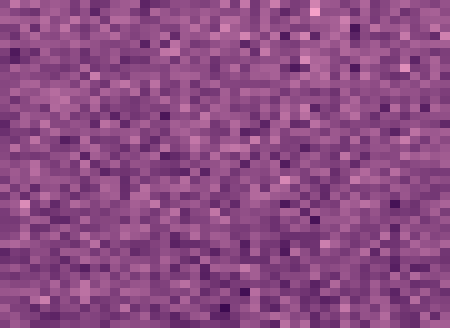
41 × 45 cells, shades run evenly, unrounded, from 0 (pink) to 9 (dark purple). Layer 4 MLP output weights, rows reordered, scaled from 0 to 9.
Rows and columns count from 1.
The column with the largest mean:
40
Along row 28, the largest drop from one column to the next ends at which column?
33
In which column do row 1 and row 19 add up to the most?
15
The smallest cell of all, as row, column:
2, 32
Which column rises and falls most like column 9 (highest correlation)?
4
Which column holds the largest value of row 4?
36
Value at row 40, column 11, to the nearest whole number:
6
